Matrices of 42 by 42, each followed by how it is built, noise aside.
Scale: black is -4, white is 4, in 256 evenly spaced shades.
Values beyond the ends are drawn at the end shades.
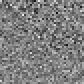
upper triangular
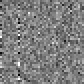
uneven columns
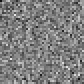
diagonal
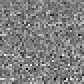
uneven rows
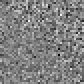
upper triangular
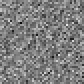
Hankel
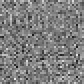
low rank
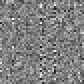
uneven columns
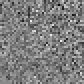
upper triangular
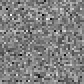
uneven rows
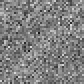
Hankel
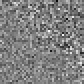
upper triangular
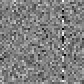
uneven columns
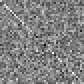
diagonal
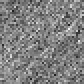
Hankel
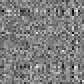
low rank
